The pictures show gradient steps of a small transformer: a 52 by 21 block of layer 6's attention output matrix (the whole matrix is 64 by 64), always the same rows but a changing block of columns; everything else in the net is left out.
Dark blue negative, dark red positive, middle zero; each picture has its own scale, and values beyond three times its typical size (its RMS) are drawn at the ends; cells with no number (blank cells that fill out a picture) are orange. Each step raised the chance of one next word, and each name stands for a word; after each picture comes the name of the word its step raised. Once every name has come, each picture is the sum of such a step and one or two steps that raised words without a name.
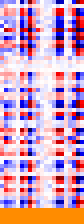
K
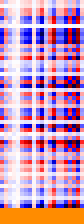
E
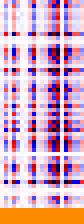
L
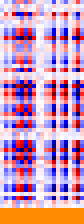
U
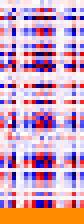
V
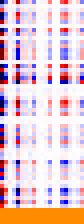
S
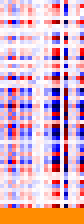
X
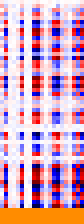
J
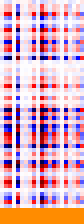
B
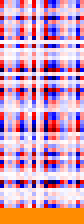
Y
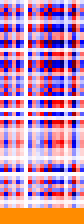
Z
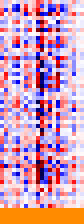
B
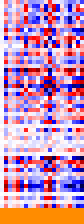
U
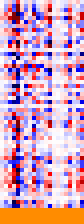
V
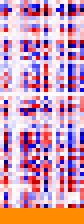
B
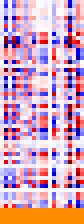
J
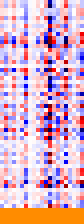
J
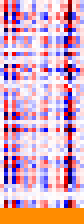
V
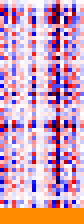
E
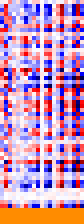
X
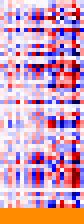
V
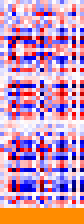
U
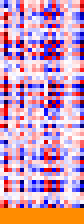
E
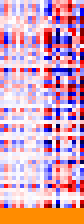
E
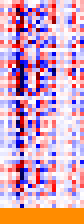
Z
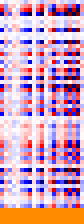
Z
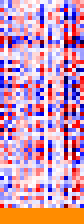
U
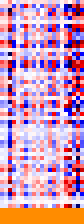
Z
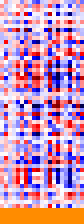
X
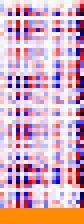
J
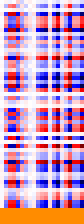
B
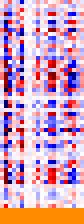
L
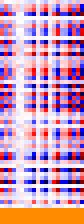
J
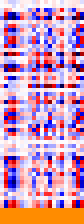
V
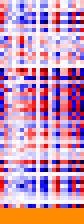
X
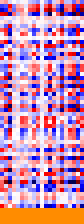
J
